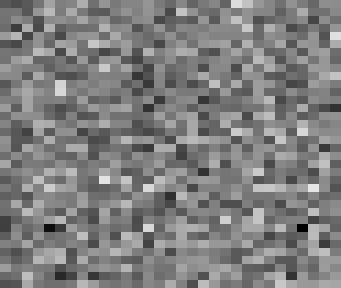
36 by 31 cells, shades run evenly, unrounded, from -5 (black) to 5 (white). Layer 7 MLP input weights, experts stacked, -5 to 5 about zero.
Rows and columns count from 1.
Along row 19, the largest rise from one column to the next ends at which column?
15
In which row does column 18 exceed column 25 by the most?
18
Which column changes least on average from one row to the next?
20
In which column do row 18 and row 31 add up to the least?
9
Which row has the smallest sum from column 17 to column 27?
26
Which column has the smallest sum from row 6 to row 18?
13
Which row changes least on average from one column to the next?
34
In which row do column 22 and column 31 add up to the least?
14
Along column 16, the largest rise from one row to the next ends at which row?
19
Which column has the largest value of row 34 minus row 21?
21
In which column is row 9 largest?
10
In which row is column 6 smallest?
35
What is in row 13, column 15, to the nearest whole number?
-3
